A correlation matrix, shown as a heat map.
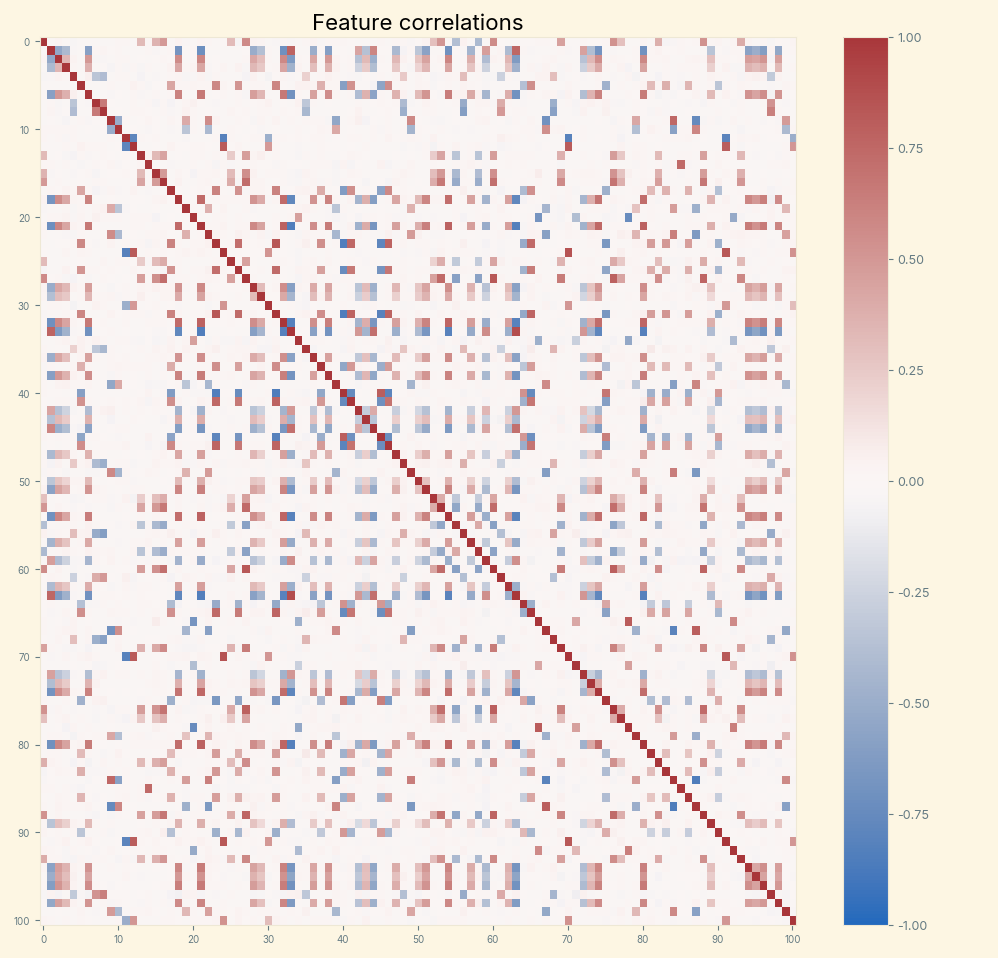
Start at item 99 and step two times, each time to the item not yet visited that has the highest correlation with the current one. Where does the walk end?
9
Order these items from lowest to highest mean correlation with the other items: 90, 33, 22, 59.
33, 59, 90, 22
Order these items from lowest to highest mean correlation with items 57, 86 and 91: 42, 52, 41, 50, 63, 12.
63, 42, 52, 50, 41, 12
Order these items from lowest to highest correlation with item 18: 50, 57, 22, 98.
22, 50, 57, 98
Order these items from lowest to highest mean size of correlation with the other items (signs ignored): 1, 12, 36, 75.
12, 75, 36, 1
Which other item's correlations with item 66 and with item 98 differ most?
78
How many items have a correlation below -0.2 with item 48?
4
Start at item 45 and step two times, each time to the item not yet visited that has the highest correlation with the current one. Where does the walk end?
75
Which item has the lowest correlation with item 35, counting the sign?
8
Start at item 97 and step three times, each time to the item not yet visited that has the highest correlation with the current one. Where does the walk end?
61
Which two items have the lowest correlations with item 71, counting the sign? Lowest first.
20, 34
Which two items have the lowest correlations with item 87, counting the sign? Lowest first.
84, 9
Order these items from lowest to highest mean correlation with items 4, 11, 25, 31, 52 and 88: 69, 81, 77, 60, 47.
47, 81, 77, 69, 60
